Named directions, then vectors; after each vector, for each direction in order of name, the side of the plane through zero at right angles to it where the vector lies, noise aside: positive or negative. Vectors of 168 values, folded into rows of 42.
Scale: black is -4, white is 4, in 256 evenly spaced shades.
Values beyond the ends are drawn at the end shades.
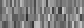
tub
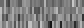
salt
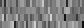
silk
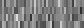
negative, positive, negative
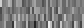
negative, negative, negative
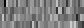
negative, positive, negative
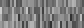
positive, positive, negative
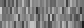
positive, positive, negative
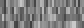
negative, positive, positive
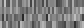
positive, negative, positive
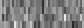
positive, negative, negative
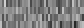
positive, negative, positive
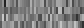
negative, positive, negative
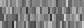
negative, negative, positive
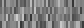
negative, positive, negative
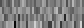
positive, positive, positive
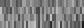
positive, positive, negative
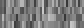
negative, positive, positive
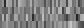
negative, positive, negative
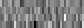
negative, negative, negative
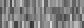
negative, positive, positive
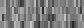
positive, negative, negative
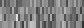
positive, positive, negative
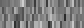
positive, positive, positive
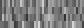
negative, positive, positive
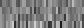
positive, positive, positive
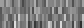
negative, negative, negative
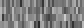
positive, negative, negative
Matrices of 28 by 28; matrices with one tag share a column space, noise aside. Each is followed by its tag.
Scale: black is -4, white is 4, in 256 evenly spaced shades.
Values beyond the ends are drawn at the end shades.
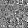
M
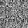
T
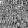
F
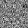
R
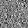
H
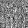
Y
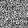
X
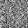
Y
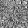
F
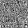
M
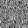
F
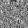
T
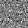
R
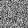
X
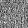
Y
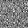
H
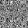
M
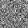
R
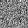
T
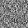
H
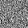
X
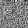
T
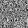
M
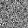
H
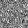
R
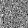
Y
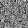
T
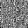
T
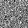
T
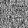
T
